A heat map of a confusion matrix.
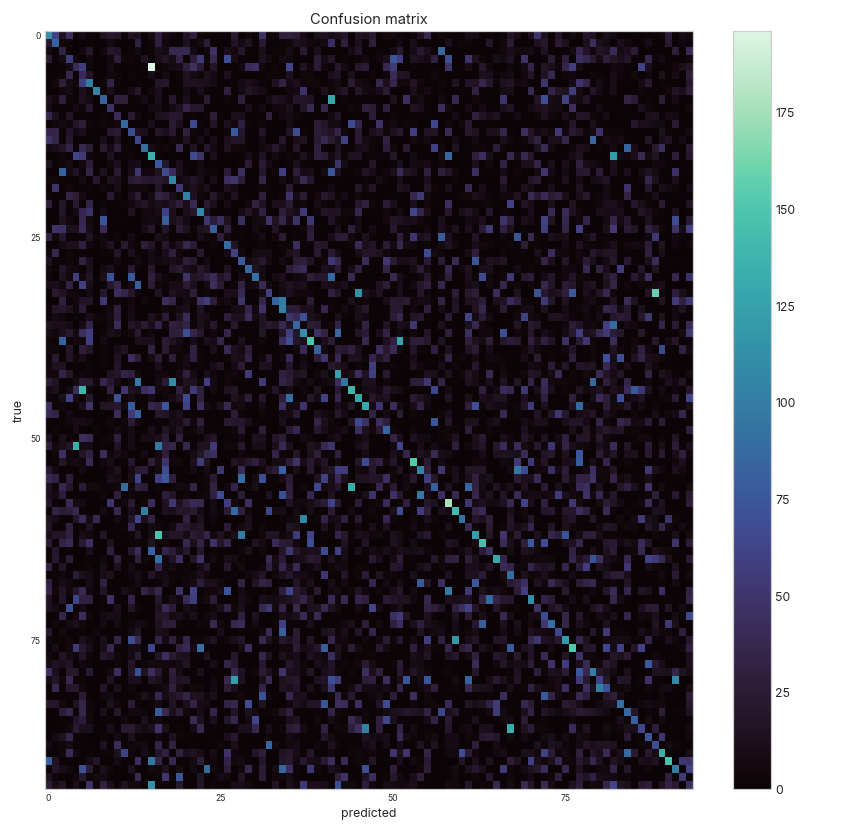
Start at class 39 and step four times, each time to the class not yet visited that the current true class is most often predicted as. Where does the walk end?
42
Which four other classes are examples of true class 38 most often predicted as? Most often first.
51, 2, 35, 6
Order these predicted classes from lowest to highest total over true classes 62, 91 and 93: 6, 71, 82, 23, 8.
71, 8, 6, 82, 23
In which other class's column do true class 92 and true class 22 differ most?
19
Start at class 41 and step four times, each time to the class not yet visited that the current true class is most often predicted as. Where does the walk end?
77
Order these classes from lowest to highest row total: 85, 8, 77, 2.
85, 77, 2, 8
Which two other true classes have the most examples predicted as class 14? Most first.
59, 44
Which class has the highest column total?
34
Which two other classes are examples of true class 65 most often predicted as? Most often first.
16, 79
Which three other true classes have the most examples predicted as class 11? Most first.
56, 89, 44
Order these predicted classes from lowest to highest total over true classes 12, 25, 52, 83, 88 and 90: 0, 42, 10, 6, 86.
86, 6, 10, 42, 0
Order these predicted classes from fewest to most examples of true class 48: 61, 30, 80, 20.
30, 61, 20, 80
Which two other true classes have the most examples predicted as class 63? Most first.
73, 30
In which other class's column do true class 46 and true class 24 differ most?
12
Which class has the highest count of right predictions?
58
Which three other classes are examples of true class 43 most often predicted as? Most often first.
18, 13, 79
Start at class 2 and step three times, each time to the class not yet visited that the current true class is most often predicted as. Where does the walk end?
68
